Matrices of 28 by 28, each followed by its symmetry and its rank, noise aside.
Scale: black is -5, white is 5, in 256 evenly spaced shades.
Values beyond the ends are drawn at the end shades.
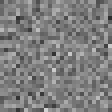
symmetric, rank eight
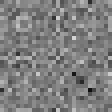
symmetric, rank four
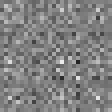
symmetric, rank four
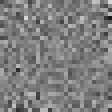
no symmetry, rank six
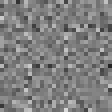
antisymmetric, rank six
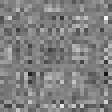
no symmetry, rank four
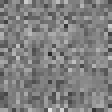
no symmetry, rank six
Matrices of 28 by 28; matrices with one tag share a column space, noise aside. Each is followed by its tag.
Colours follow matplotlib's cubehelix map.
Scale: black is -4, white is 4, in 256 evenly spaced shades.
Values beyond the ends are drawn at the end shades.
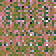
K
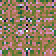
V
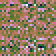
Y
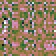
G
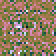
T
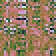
V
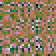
Y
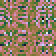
K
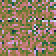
V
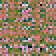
Y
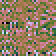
T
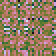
V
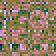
G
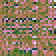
V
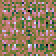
G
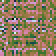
V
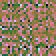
Y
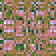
G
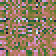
V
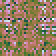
V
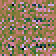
Y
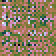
K
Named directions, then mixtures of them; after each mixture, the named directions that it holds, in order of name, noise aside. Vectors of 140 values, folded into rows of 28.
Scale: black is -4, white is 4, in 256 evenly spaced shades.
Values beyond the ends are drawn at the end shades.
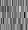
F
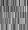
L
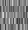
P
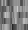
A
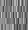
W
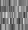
A, F, P.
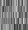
A, W.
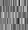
L, P, W.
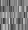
A, F, P.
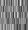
W.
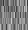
L.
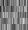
A, L, P.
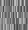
W.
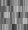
A.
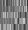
A, L, W.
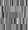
F, L, P.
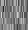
F, W.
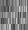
A, F, L.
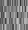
A, P, W.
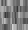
A.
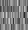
F, L, P.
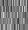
L, P, W.
